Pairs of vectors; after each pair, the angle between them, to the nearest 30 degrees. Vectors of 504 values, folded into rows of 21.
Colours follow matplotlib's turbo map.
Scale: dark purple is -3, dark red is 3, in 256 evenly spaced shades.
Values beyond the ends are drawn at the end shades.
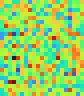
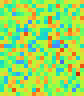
60 degrees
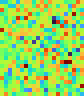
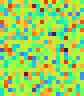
90 degrees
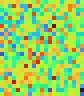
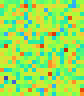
120 degrees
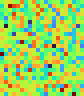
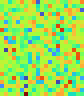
90 degrees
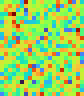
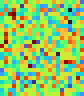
60 degrees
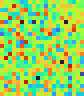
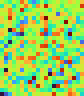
120 degrees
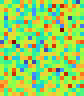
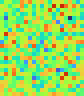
30 degrees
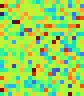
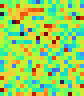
30 degrees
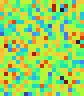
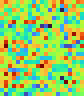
30 degrees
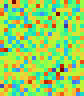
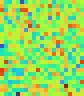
90 degrees
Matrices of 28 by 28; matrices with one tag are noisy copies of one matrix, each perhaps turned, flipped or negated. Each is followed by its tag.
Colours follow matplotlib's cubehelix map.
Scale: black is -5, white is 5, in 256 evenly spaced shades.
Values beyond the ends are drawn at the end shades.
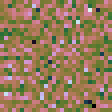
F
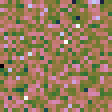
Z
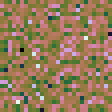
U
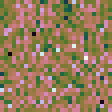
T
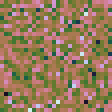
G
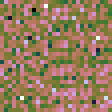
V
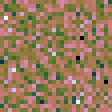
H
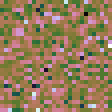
Z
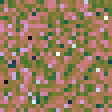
H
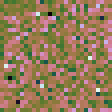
V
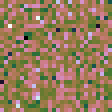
G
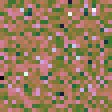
U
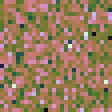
Z
